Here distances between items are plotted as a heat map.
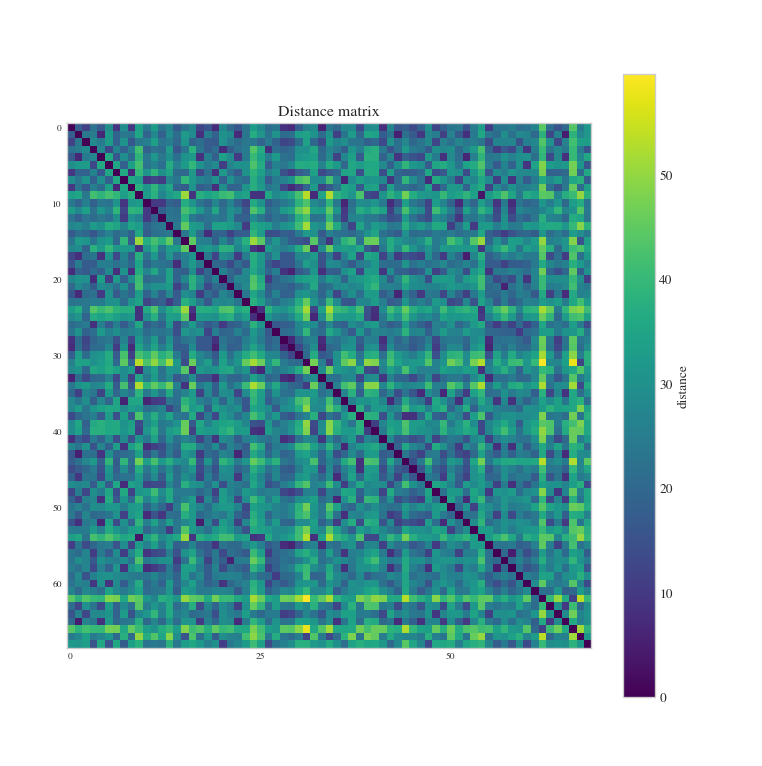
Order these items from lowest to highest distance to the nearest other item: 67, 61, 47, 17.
17, 47, 67, 61
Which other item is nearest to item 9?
54
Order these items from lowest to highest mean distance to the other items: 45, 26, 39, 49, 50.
26, 45, 49, 50, 39
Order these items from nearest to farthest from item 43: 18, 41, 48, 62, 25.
41, 18, 48, 25, 62
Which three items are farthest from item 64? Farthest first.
62, 66, 11
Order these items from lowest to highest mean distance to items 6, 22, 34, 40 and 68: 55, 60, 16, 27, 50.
55, 60, 27, 16, 50
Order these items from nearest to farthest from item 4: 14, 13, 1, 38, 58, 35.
1, 35, 38, 14, 58, 13
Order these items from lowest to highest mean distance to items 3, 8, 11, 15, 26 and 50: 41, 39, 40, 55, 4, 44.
55, 41, 4, 44, 39, 40
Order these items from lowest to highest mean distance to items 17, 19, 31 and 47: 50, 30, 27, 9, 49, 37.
49, 30, 27, 50, 37, 9
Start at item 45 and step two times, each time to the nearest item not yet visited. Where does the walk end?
44
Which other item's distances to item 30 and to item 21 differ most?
57
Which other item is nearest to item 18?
14
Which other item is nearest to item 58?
56
